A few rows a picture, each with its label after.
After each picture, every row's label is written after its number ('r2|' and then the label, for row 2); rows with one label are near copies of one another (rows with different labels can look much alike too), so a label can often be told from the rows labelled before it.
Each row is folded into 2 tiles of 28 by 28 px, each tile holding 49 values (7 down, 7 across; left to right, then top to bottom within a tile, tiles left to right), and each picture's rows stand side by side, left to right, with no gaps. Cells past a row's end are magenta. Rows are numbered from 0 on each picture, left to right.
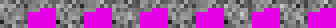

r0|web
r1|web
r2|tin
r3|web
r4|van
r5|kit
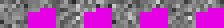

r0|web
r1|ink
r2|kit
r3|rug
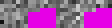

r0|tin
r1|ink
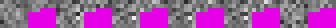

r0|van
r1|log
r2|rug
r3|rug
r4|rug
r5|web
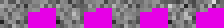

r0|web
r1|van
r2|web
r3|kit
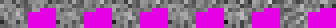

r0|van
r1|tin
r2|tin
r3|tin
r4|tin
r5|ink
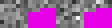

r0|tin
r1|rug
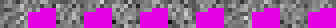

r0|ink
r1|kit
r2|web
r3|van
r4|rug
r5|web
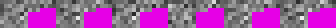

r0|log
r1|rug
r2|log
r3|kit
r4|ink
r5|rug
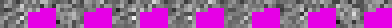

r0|ink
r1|tin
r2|rug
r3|rug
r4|ink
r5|log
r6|van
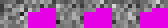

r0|log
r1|kit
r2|kit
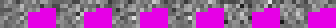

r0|ink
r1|log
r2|rug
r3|rug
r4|kit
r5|van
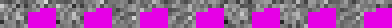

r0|kit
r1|kit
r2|rug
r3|ink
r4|van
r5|tin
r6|ink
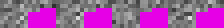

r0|ink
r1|log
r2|tin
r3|rug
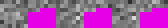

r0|tin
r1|ink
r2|rug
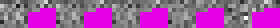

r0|kit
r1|kit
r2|kit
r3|tin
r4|rug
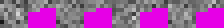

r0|van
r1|web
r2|log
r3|kit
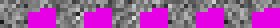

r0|web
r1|log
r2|ink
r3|kit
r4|van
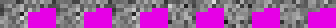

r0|log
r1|log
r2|log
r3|kit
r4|web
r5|tin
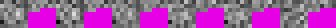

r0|van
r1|van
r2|van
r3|tin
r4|tin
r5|ink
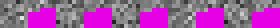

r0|rug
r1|tin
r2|web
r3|ink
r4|van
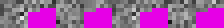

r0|log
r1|web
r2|log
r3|tin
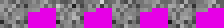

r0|web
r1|kit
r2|web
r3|web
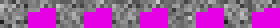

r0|web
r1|kit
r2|kit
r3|rug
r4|van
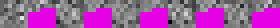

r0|rug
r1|van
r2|web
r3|van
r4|kit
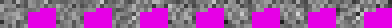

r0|tin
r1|kit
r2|ink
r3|kit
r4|van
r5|van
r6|log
